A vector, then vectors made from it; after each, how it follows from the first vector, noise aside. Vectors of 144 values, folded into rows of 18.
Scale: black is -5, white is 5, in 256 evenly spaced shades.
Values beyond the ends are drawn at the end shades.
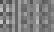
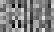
wrapped around, negated, scaled up.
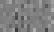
wrapped around, negated, partly zeroed.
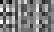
scaled up.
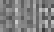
reversed.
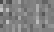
partly zeroed.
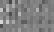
partly zeroed.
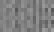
reversed, negated, shrunk.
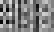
negated, scaled up.
